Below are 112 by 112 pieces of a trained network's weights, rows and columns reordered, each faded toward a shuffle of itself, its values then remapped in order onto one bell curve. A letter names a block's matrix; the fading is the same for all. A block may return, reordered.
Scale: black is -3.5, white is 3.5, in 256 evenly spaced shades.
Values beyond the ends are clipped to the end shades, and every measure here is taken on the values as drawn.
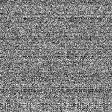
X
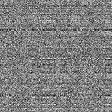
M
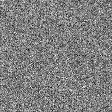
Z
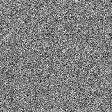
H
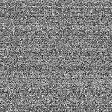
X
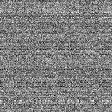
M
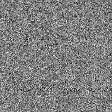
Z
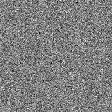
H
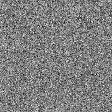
Z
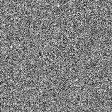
H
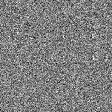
H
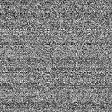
X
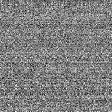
X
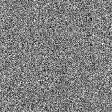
Z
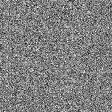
H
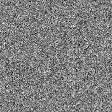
Z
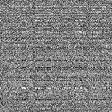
M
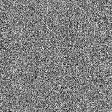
Z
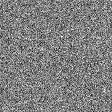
H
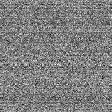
X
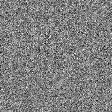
Z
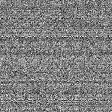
X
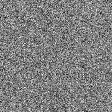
Z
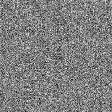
Z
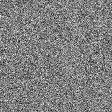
H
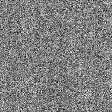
Z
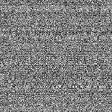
X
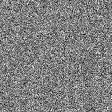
Z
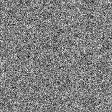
Z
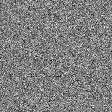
H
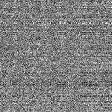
M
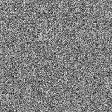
H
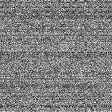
M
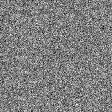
H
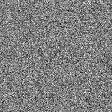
H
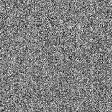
Z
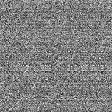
X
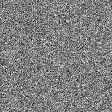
Z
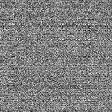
M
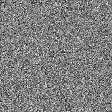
H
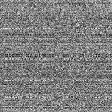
M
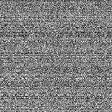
M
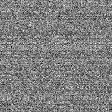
X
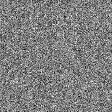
Z
